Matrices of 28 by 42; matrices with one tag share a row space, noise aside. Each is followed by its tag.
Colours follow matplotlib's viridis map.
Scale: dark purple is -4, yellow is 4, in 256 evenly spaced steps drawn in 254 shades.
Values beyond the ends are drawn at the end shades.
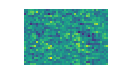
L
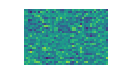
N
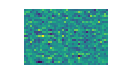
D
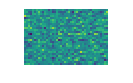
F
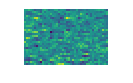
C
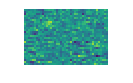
L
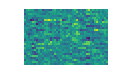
L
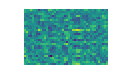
D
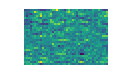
C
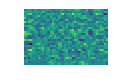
F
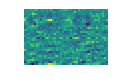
L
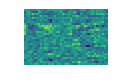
L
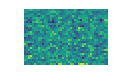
F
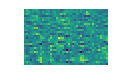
C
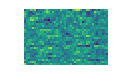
L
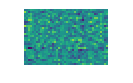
F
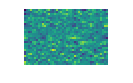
F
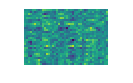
N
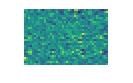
F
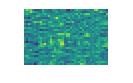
C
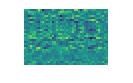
N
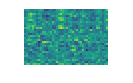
N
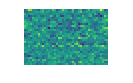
F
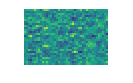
N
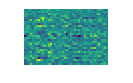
D
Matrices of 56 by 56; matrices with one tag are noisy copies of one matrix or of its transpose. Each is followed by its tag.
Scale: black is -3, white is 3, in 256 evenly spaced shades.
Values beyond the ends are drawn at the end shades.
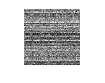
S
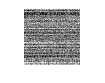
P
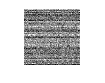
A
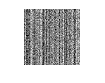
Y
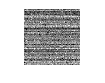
Y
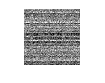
S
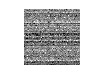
S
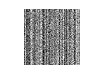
Y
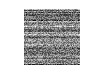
A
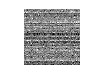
S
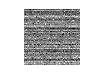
Y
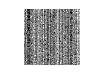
P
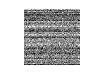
A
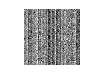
S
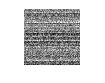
S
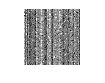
A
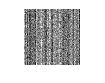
A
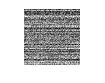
Y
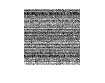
P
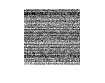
P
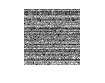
Y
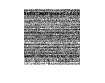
P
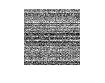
S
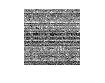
S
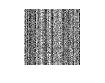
A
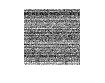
P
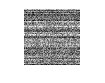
A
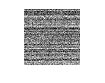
Y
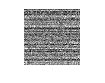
Y
